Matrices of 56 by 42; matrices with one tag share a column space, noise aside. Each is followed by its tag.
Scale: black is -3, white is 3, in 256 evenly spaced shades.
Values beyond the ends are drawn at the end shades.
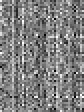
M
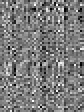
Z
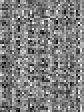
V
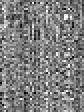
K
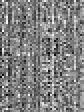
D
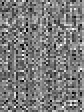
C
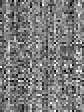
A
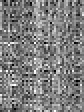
A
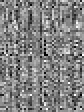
D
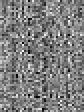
M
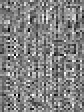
D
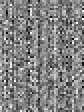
V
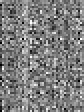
V
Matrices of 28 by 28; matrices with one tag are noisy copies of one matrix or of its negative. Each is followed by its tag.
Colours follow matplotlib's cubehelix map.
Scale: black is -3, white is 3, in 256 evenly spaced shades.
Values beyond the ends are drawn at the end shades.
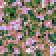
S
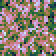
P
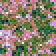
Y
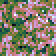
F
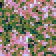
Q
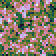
P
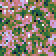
Y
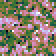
Y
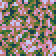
S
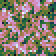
P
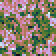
Y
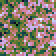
F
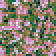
S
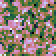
S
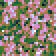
S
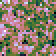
F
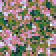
Y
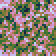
P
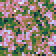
Y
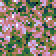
Q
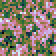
Y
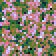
S
